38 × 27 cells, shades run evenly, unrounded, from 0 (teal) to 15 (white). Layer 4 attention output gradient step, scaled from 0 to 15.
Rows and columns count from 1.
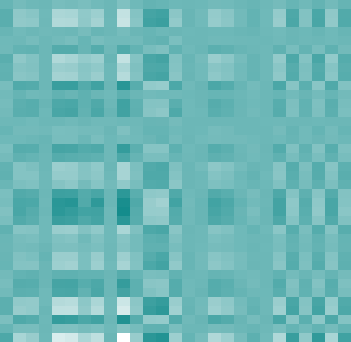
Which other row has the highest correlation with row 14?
5
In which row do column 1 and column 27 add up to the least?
38
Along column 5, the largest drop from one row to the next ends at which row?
36
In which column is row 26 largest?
10
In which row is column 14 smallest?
23
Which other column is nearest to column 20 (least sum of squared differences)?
15
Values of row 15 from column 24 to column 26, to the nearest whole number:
6 5 6
